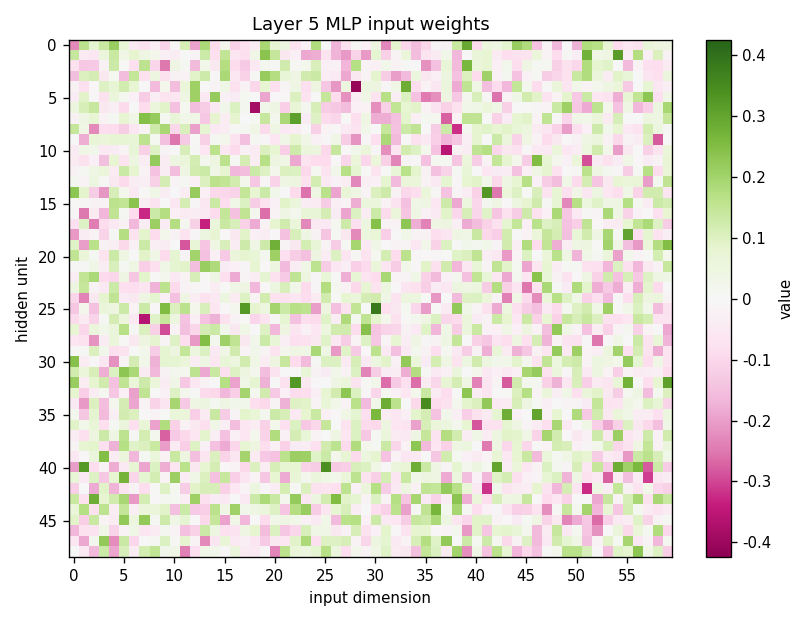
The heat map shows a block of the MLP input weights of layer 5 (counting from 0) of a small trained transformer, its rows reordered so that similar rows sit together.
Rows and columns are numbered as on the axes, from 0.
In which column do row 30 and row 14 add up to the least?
23
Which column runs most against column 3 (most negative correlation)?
46
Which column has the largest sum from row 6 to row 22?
59
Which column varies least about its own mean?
29
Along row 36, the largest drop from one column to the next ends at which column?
40
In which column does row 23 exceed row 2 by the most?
9
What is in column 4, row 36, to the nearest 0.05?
0
